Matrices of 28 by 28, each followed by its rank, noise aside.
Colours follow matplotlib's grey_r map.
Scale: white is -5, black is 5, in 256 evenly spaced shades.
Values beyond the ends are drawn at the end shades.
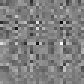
three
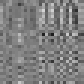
two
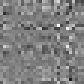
three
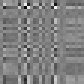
one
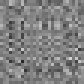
three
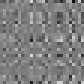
two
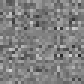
six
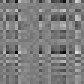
one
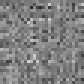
six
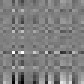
one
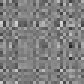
two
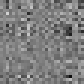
three
